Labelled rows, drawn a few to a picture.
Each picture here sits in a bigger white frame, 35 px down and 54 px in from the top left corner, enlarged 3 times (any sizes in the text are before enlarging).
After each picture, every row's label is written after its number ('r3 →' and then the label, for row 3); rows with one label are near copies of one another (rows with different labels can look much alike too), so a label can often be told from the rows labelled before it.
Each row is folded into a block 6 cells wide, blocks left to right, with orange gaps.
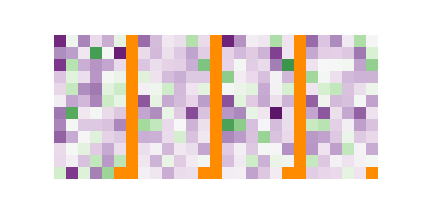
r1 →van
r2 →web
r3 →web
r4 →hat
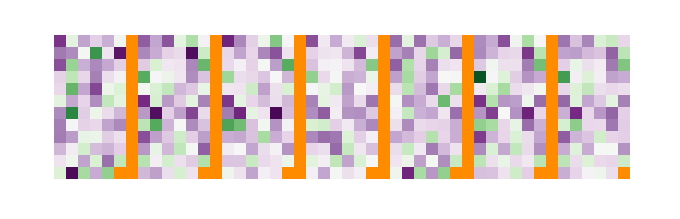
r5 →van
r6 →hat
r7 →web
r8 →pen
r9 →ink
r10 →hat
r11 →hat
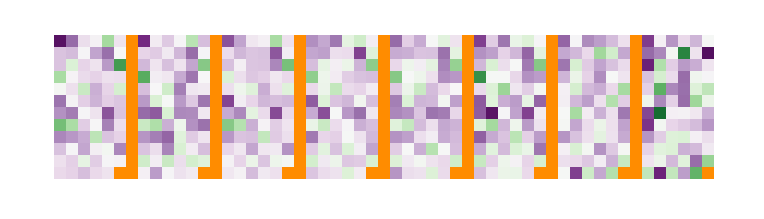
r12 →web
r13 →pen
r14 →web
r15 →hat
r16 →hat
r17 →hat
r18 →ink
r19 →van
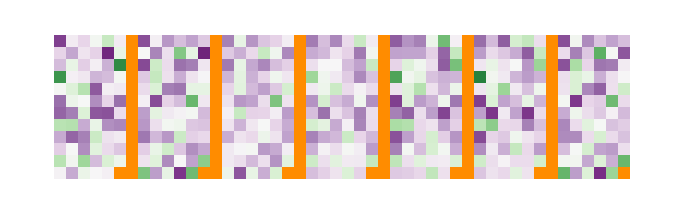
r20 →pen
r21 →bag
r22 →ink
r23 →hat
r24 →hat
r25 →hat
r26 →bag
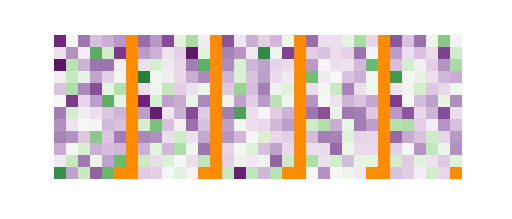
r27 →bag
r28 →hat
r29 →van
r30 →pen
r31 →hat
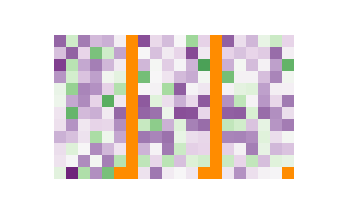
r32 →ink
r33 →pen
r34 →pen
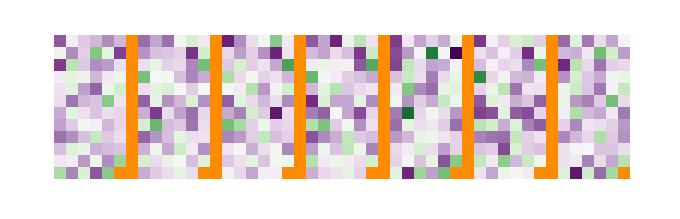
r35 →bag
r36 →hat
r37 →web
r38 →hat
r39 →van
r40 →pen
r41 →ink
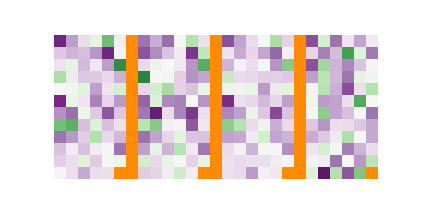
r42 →web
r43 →hat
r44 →web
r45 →ink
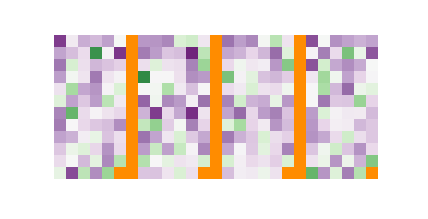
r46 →van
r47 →hat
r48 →hat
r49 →bag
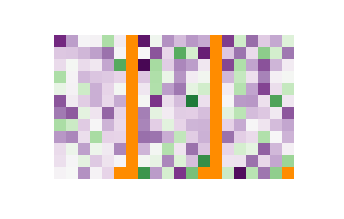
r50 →web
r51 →bag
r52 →ink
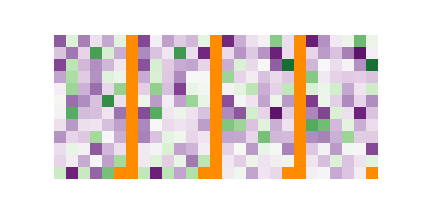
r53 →ink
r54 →van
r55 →web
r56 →web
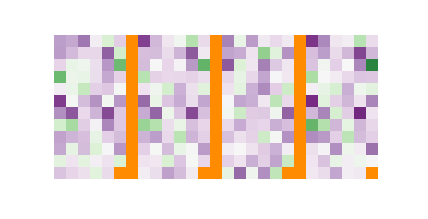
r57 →hat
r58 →web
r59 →ink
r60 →web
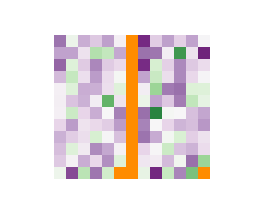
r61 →ink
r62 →van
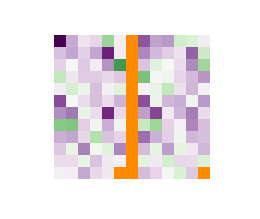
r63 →web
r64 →hat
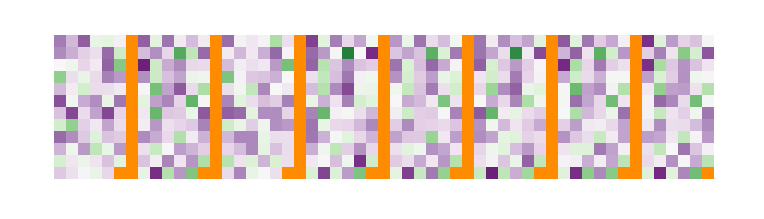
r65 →hat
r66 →ink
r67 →pen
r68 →van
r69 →ink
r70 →van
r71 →ink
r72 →ink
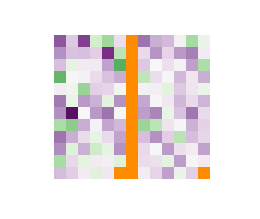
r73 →hat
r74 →web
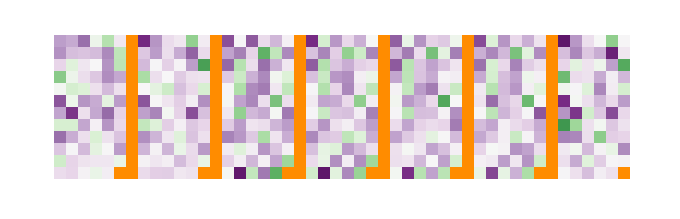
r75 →hat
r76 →web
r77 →ink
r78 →ink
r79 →ink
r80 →ink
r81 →web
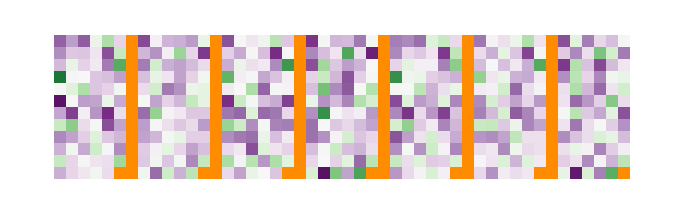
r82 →hat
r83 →van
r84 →pen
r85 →van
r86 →hat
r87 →pen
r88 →ink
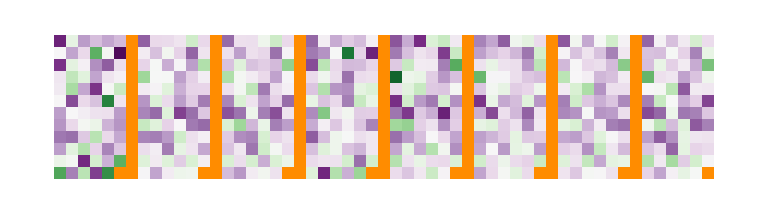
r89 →bag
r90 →pen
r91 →pen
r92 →van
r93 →hat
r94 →hat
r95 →pen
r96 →pen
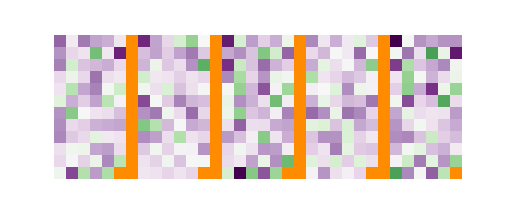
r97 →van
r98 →web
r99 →ink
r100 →pen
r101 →bag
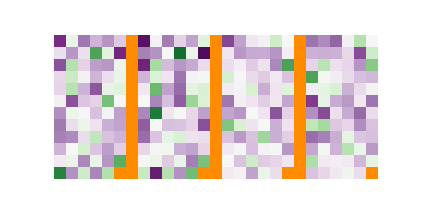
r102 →bag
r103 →van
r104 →web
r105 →hat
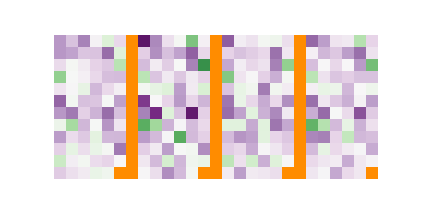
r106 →hat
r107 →web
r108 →pen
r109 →web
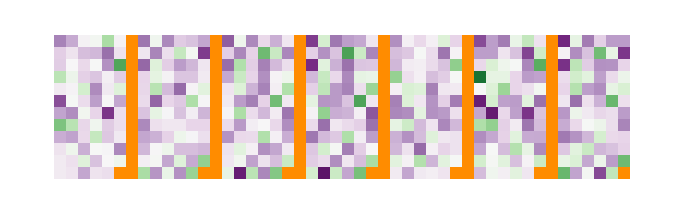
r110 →web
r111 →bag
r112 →ink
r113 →ink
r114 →pen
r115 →hat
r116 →bag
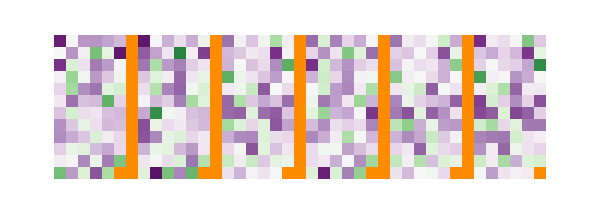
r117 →bag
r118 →van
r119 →pen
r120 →ink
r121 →pen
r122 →pen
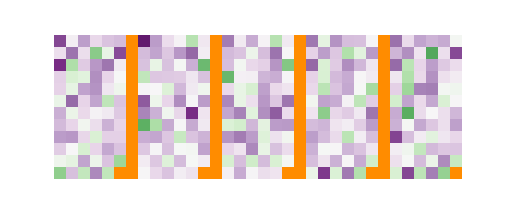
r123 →bag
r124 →web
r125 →pen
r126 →ink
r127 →van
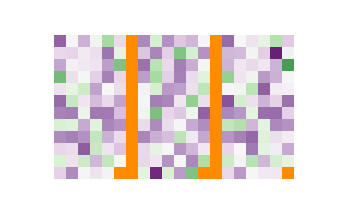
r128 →pen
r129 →ink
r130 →pen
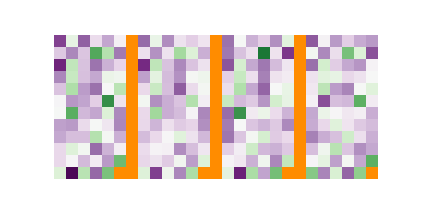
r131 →ink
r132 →ink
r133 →van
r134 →bag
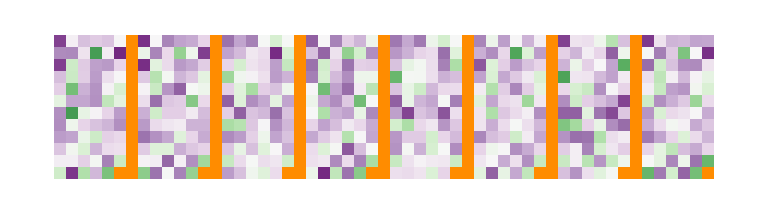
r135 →van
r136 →bag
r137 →hat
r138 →ink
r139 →hat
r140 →ink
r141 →pen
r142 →bag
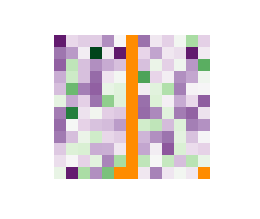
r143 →van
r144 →pen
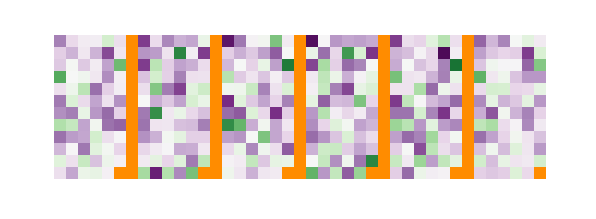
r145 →pen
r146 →van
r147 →web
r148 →bag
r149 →pen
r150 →hat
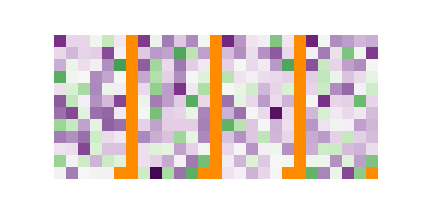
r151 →pen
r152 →ink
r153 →web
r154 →bag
